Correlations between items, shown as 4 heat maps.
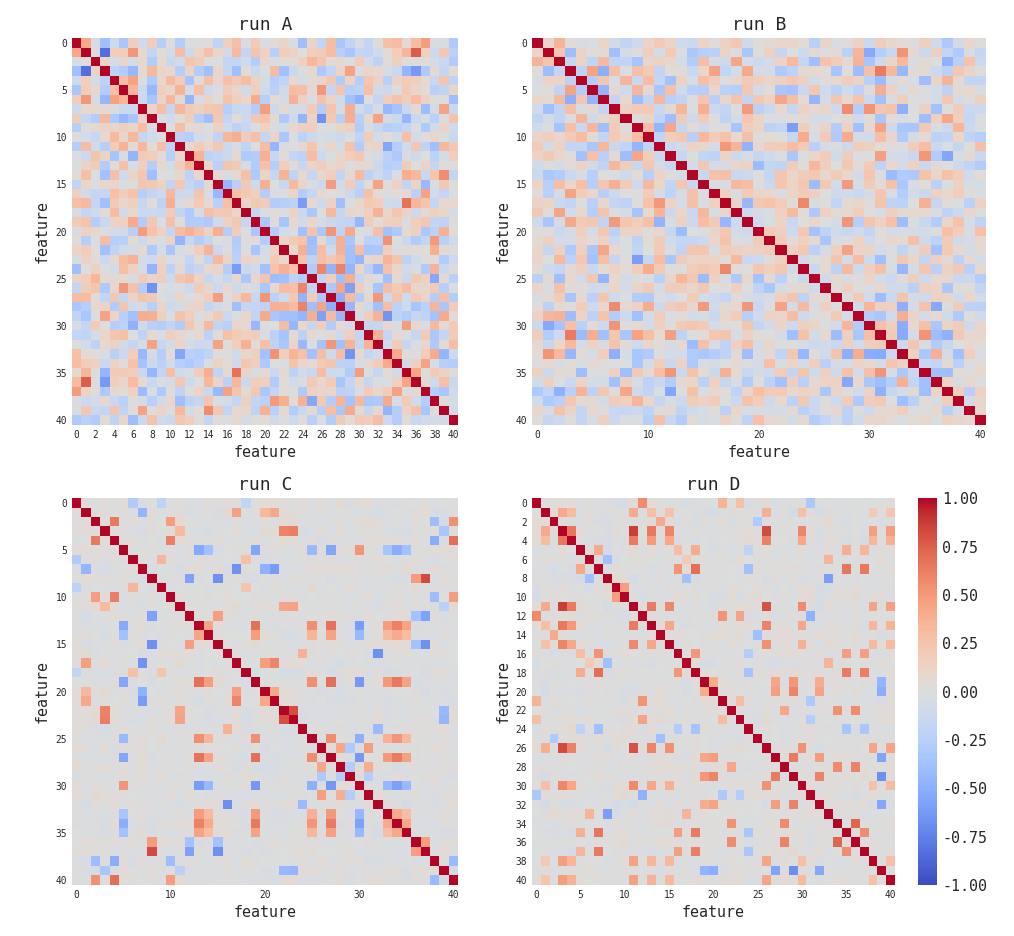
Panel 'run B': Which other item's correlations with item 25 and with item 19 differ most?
15
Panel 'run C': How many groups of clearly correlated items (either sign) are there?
8
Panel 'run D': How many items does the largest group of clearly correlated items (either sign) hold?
10
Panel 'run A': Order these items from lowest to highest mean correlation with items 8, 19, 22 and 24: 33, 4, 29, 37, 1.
29, 4, 37, 1, 33
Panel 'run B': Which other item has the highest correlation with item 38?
9
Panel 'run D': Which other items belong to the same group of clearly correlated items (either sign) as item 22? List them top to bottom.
28, 34, 36
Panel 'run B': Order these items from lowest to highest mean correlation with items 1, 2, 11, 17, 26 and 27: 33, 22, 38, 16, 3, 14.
3, 38, 16, 14, 22, 33
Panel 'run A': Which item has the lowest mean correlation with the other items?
3
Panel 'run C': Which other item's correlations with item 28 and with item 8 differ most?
37
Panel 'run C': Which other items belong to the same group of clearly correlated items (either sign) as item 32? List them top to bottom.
16, 24
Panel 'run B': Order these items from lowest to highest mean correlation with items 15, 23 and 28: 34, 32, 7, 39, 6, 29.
39, 34, 29, 32, 6, 7
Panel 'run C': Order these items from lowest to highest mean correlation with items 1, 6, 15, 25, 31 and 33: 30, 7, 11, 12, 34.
30, 7, 11, 12, 34
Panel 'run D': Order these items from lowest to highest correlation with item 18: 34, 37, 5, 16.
34, 5, 16, 37
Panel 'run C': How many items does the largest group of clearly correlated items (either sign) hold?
10
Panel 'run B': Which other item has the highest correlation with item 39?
2
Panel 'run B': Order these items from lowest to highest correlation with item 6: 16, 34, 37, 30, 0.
16, 30, 34, 0, 37
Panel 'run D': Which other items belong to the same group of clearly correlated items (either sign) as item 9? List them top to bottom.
10
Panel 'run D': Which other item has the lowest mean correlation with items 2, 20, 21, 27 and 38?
39
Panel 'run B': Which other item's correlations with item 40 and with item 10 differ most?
28
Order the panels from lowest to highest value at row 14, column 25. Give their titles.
run D, run A, run B, run C
